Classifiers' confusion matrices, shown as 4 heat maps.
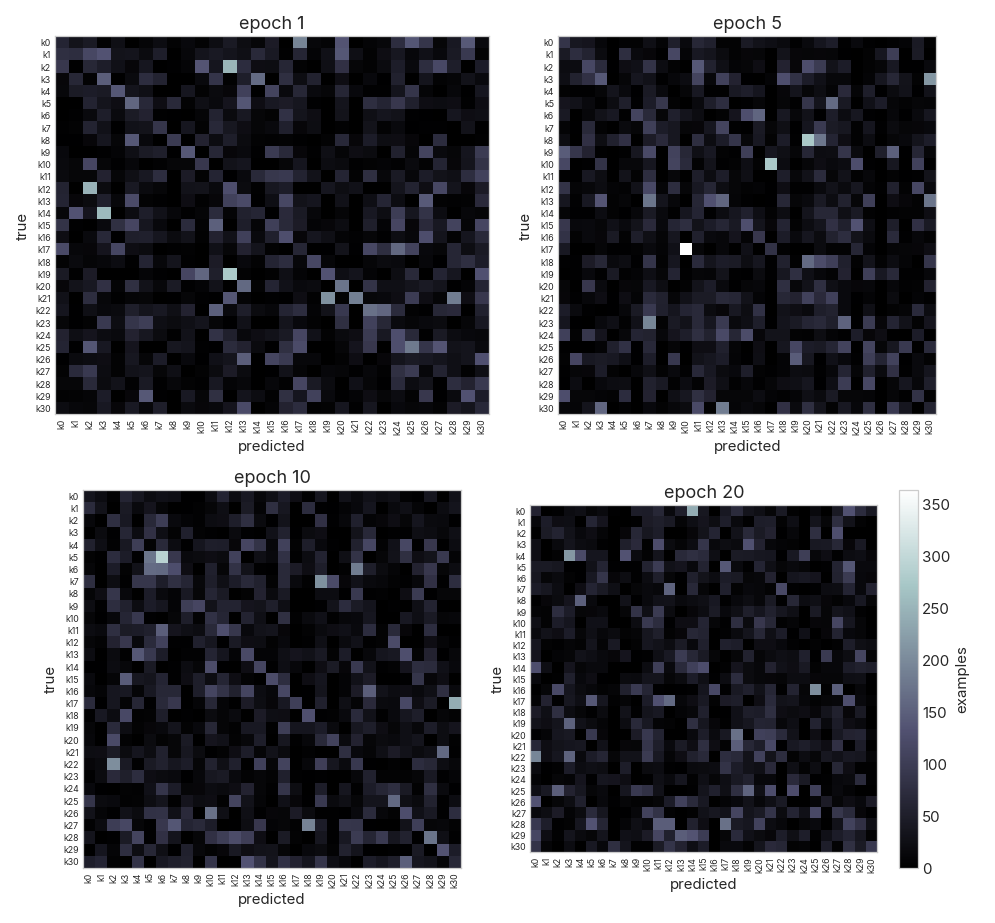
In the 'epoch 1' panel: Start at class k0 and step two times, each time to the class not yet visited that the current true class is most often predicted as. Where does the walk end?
k24
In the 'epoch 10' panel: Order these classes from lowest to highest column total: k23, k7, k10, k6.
k7, k23, k10, k6
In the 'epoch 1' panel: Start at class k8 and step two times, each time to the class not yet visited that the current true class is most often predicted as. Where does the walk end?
k13
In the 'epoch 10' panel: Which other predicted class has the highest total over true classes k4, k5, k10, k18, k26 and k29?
k6
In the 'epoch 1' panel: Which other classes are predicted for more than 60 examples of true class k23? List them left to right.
k3, k5, k6, k20, k22
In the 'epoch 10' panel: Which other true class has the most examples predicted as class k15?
k1
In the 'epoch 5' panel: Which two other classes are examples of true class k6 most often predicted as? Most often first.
k16, k15
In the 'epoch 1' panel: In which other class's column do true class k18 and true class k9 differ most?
k26
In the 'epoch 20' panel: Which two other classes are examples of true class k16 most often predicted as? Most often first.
k25, k27
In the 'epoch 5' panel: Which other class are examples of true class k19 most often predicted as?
k25
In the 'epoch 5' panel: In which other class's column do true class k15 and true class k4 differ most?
k24
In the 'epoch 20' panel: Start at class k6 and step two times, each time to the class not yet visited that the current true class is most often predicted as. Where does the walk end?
k17
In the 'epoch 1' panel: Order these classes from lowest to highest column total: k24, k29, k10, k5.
k10, k29, k5, k24
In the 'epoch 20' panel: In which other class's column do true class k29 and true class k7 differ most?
k13
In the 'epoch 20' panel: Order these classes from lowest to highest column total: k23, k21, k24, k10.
k24, k23, k10, k21
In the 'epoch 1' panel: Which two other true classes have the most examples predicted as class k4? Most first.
k17, k15
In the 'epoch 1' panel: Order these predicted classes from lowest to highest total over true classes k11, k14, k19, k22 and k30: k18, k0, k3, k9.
k18, k0, k9, k3
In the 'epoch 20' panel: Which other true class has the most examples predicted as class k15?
k14
